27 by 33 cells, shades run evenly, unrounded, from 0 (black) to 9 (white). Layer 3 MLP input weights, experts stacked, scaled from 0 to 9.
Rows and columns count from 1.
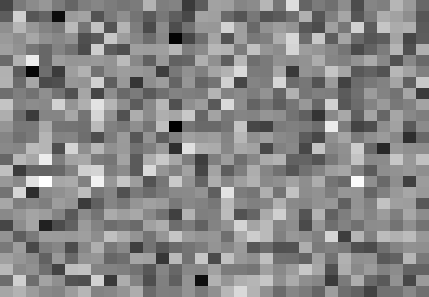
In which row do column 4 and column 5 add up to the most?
17
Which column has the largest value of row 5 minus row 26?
16
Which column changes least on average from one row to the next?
31
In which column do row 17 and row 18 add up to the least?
12
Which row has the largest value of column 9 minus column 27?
22
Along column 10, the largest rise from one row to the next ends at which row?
6
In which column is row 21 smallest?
4
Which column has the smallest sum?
14
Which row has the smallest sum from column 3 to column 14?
2
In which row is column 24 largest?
25
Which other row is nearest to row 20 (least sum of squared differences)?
19
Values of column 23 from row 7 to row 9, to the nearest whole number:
2 4 6
